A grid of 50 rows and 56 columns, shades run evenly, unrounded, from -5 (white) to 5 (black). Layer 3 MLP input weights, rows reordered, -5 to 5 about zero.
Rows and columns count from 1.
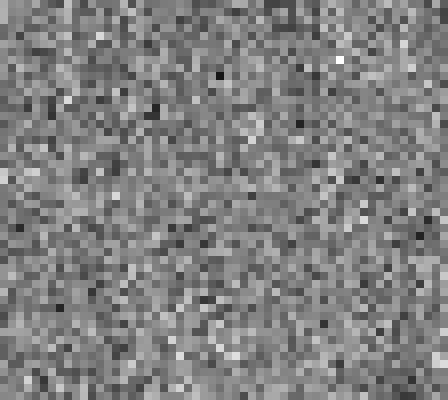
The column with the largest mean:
14
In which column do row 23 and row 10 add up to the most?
45
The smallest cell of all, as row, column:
8, 43
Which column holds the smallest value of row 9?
52
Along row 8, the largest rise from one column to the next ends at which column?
44
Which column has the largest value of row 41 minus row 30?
41
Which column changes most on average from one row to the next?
46
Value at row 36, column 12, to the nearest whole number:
0
